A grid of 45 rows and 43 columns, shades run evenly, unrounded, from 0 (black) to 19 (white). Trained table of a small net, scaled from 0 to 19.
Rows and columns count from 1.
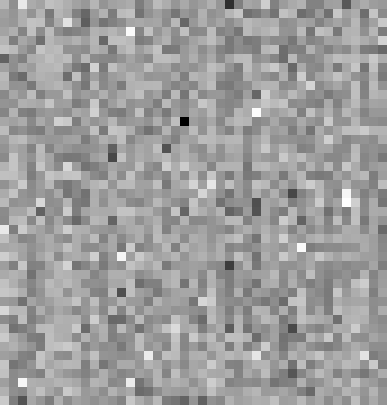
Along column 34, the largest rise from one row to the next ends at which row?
28
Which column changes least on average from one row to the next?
6
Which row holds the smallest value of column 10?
3
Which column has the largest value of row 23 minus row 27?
39
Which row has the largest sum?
29
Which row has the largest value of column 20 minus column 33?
37
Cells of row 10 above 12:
20
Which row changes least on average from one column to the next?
16
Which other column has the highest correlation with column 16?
35
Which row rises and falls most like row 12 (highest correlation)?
8
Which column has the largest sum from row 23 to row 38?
1
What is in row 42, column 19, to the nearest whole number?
10
